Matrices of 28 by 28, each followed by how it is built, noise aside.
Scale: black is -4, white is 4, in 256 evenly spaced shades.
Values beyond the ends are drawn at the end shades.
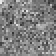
smooth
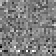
uneven rows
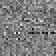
uneven rows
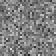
noise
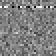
uneven rows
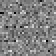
uneven rows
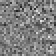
upper triangular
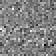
uneven rows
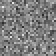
noise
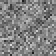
Hankel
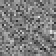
Toeplitz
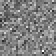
Hankel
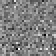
uneven rows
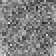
smooth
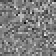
upper triangular
